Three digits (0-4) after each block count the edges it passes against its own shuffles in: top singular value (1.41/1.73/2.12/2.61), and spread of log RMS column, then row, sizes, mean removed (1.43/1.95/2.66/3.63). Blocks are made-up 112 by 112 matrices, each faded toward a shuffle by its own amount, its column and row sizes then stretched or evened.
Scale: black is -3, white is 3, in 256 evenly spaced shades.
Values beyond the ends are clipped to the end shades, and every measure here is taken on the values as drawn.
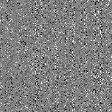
2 3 0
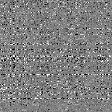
3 2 4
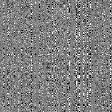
3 4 1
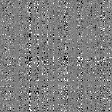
1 4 3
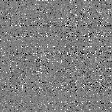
1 2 3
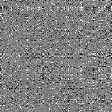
4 2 2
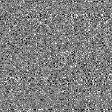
2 1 3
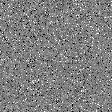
1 1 0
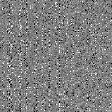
3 3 0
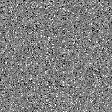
2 1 0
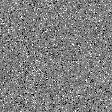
0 1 0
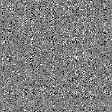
2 3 2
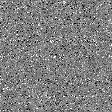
0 0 2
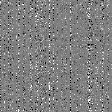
2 4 1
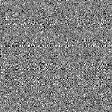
3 1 3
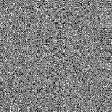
3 1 0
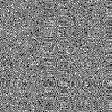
4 0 0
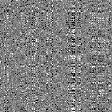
4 3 1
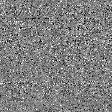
0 0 3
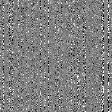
2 4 0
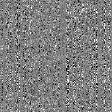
2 4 0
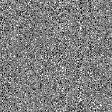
1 3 0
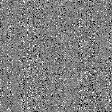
0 3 1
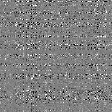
1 3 4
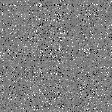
0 2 2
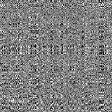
4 3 3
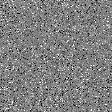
1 1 2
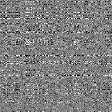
4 1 4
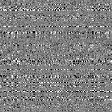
4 1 4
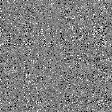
1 2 2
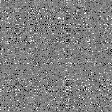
3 1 3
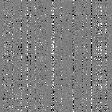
4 4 2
